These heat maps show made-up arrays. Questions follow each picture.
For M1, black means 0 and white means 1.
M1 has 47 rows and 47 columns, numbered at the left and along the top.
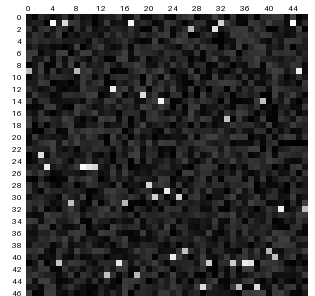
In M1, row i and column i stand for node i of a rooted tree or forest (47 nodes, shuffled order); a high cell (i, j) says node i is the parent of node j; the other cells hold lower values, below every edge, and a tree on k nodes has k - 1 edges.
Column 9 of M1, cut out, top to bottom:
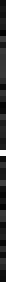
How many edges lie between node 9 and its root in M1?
7
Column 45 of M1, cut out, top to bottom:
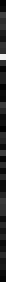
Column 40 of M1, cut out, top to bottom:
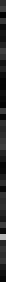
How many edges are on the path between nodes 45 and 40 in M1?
5
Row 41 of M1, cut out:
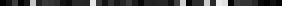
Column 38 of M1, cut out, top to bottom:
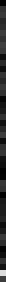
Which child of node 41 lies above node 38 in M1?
30
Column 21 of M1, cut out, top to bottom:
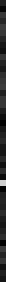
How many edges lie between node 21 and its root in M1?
6
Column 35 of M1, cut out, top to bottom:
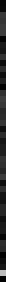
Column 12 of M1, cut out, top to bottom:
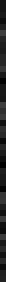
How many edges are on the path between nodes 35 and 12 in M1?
9
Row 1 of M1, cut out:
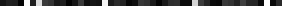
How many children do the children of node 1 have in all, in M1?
3
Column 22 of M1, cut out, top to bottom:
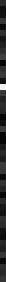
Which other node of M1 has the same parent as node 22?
39
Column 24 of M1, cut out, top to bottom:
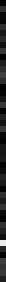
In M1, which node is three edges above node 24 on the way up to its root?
14
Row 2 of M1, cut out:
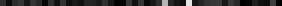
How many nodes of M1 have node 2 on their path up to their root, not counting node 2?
4
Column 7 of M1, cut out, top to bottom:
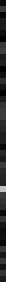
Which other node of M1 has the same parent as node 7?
16
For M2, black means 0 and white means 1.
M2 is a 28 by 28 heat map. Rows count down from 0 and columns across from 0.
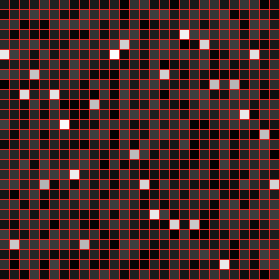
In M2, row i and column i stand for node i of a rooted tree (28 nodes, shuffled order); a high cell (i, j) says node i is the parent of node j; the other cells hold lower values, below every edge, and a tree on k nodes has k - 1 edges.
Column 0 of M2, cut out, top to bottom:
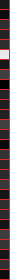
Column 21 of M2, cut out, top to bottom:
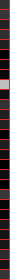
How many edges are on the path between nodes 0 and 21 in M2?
5
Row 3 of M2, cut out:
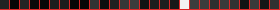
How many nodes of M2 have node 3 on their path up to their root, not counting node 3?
7
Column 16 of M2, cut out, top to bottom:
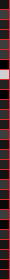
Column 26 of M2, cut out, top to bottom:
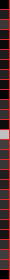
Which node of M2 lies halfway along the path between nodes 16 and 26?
17
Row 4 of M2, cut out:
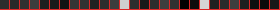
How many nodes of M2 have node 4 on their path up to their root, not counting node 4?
3
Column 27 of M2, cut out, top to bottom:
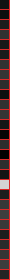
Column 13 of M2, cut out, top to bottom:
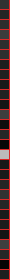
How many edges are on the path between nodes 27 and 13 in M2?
7
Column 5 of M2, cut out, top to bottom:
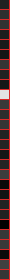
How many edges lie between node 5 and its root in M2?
2
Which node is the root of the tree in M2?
10
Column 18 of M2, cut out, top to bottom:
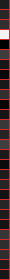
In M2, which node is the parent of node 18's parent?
7
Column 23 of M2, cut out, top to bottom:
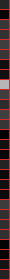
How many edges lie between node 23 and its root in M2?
6
